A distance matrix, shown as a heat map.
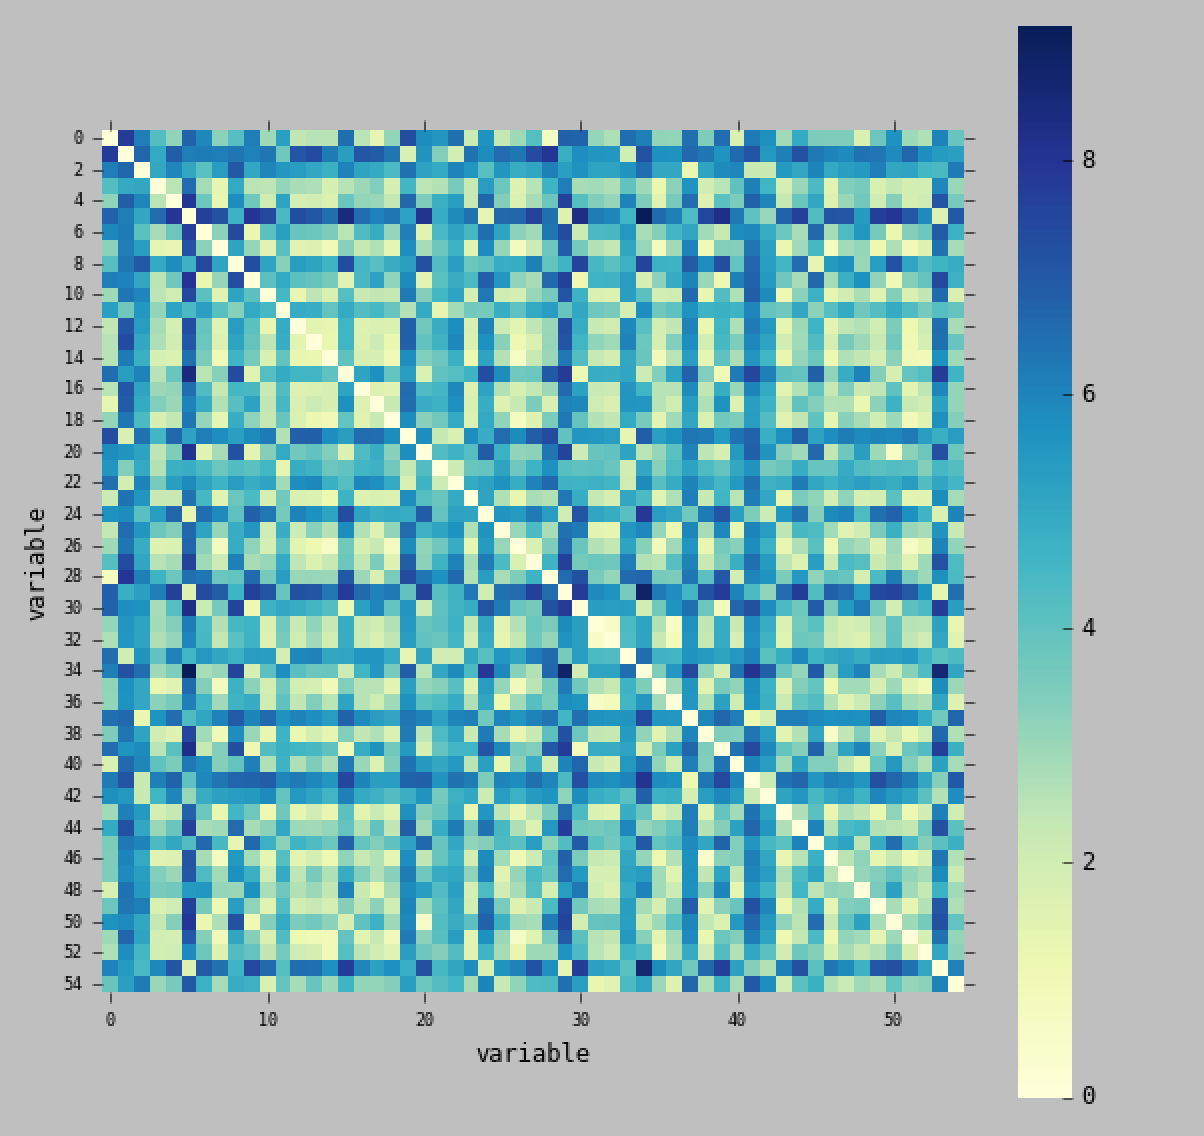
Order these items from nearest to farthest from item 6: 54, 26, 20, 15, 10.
20, 15, 26, 10, 54
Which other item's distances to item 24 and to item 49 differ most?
5
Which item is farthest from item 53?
34
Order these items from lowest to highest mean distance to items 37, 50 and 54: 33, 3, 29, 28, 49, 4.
3, 49, 4, 33, 28, 29
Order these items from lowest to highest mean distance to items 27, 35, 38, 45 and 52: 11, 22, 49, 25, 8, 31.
49, 31, 25, 11, 8, 22
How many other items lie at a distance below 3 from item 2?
3
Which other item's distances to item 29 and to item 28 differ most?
0
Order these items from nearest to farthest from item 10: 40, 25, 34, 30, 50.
25, 40, 50, 34, 30
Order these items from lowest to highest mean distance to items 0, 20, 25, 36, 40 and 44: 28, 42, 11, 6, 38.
38, 28, 6, 11, 42
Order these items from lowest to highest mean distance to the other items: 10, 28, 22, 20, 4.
10, 4, 20, 28, 22
